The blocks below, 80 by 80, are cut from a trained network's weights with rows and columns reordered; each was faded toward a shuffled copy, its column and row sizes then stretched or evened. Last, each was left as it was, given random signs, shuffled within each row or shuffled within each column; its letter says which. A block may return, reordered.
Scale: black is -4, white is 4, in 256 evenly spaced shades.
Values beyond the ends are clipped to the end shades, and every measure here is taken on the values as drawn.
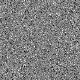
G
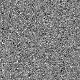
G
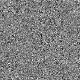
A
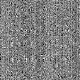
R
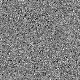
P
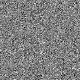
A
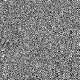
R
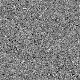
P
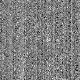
R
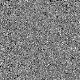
A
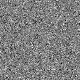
P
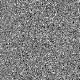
G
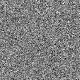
G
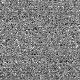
P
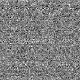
R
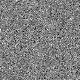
P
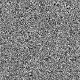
A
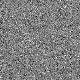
G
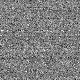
P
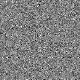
A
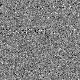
P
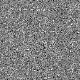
A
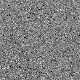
P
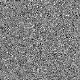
A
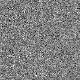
A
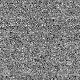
P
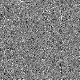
A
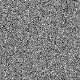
G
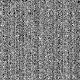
R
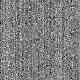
R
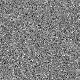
P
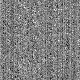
G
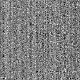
R
